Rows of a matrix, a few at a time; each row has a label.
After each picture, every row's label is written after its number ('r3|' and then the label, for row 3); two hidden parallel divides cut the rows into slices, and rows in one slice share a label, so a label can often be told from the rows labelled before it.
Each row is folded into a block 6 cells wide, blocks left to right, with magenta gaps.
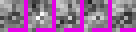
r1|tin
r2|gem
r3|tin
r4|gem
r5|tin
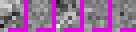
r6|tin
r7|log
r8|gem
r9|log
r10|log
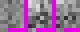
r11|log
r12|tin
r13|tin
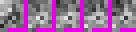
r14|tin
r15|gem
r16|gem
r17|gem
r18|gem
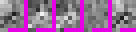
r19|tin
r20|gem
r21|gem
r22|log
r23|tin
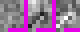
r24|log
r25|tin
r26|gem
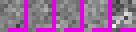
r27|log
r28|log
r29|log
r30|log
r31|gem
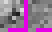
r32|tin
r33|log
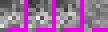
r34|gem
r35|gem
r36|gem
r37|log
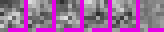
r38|gem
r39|tin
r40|gem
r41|tin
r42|tin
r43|log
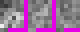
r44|gem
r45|log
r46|log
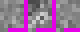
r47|log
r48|gem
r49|log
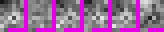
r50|gem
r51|log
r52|gem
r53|gem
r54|gem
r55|tin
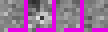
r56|log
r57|gem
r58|log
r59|log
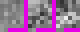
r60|log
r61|tin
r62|gem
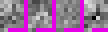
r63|tin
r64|gem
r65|log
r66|tin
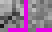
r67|tin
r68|log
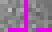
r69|log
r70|log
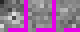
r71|gem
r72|log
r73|log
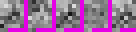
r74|tin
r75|gem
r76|tin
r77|log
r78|tin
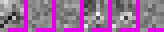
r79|tin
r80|log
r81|log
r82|gem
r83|gem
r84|log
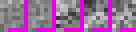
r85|log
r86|log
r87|tin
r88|gem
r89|gem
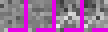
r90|log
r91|log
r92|gem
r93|gem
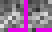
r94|gem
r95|gem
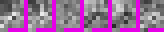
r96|gem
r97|gem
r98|log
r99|tin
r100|tin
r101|gem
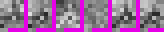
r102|tin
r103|tin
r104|gem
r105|log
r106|tin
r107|tin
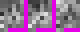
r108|gem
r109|gem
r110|tin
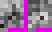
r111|tin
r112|gem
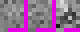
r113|log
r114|log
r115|tin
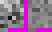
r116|tin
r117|log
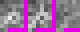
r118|gem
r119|gem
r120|log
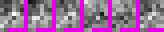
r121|gem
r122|gem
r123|gem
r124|tin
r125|tin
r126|gem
